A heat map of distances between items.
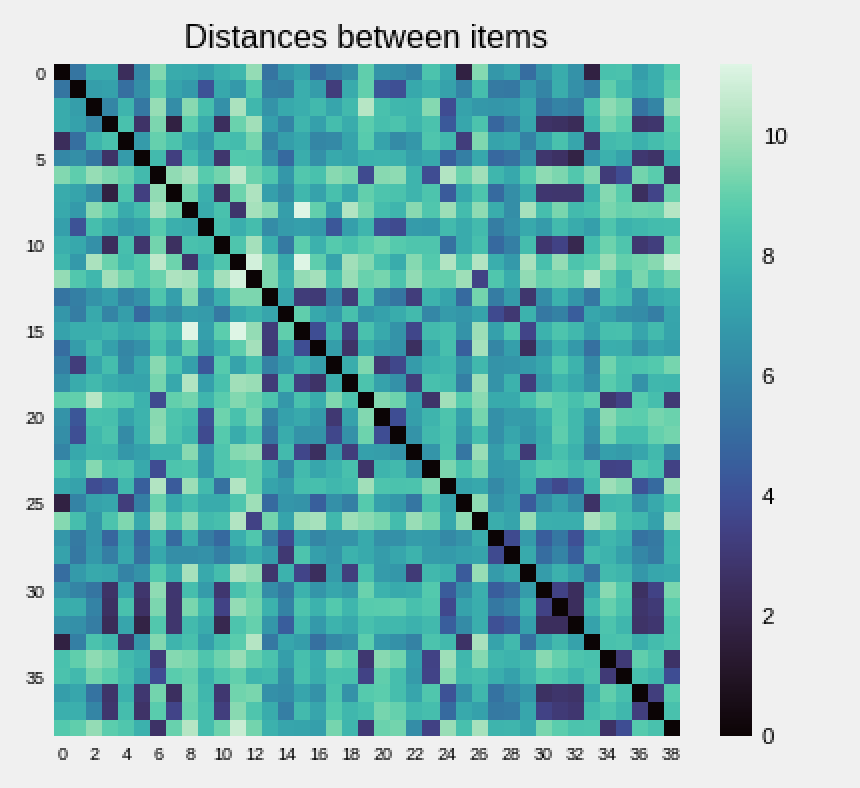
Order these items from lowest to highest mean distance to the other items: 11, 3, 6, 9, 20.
3, 9, 20, 6, 11
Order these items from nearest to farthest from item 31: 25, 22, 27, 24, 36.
36, 24, 27, 25, 22
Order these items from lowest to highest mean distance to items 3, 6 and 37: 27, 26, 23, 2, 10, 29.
10, 27, 23, 2, 29, 26
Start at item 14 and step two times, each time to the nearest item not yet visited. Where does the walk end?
27
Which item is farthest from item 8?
15
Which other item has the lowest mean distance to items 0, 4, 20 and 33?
25
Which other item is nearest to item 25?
0
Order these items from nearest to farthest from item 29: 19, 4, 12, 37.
4, 37, 19, 12
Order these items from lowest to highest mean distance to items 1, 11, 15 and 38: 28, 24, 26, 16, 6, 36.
16, 28, 6, 36, 24, 26
